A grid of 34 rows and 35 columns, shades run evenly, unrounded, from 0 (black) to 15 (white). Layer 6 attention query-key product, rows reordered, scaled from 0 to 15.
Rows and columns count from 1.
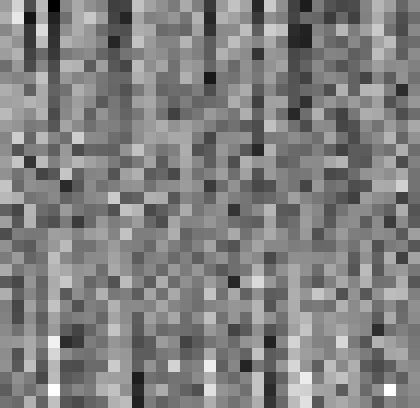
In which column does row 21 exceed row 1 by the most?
5
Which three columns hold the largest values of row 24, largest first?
22, 6, 11
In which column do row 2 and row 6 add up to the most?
2
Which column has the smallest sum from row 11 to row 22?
30
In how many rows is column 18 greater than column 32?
16
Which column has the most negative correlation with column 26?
12
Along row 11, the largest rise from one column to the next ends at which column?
23
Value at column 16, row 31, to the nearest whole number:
7
